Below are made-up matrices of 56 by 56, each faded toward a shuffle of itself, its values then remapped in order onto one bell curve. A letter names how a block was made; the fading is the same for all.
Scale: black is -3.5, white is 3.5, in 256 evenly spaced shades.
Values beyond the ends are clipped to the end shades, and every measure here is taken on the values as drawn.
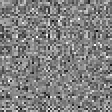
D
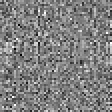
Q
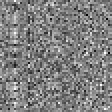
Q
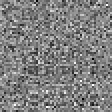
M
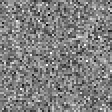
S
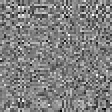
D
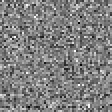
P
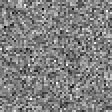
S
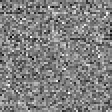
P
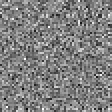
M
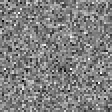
S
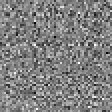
D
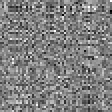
D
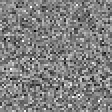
P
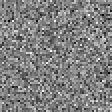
S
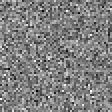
S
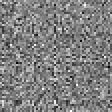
Q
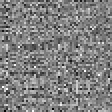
Q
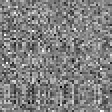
D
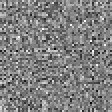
Q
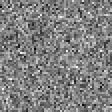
S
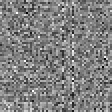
Q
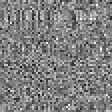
D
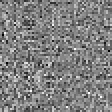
Q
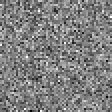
S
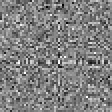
Q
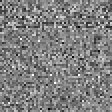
P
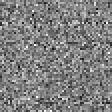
P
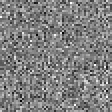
M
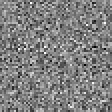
M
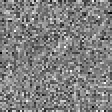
P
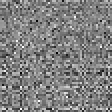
D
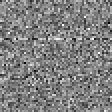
P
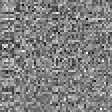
D
